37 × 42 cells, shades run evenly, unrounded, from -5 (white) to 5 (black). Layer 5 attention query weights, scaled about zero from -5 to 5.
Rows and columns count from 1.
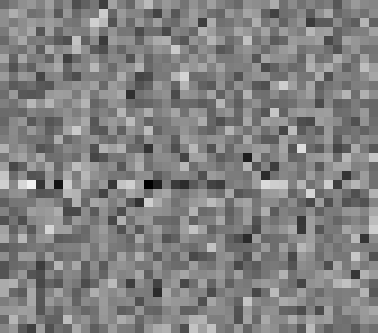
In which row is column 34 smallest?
17
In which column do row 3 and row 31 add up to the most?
40
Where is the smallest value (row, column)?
21, 4
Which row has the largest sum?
30
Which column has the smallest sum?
35
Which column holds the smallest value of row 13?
31
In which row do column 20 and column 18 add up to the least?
6
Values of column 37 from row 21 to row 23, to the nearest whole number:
-3 0 2
